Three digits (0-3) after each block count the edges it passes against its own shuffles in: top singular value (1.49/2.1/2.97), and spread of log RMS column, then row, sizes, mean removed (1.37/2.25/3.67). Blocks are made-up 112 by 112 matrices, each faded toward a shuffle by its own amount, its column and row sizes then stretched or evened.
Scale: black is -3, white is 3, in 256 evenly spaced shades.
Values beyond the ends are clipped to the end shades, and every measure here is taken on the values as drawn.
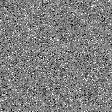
1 0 1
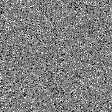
0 1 0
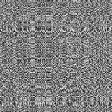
3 0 2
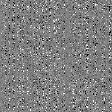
1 3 1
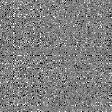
2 2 2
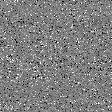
0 0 1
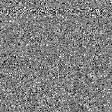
1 0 2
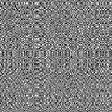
3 1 2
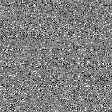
1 0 2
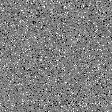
0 0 1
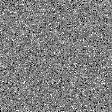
0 1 1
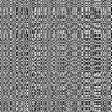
3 3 1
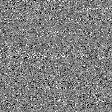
0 0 2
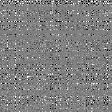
1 2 3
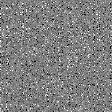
1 2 1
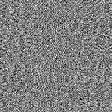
2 0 0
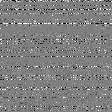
2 0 3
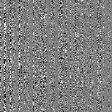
0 3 1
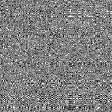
2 0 2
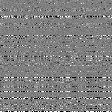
3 0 3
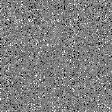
0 2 1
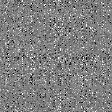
1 2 1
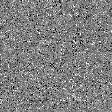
0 1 1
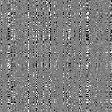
3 3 2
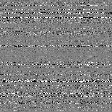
1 1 3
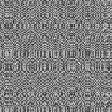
3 1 2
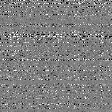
0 1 3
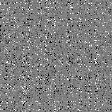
0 2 2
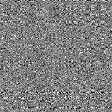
2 0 2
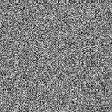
2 1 0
